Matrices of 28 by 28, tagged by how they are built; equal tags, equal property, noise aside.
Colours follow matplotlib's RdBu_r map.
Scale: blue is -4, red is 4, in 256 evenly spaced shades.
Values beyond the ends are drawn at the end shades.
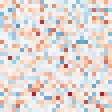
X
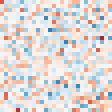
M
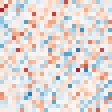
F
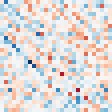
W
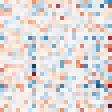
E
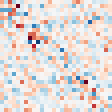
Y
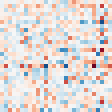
E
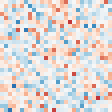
W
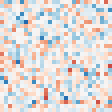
X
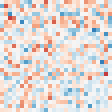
M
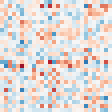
E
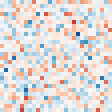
X
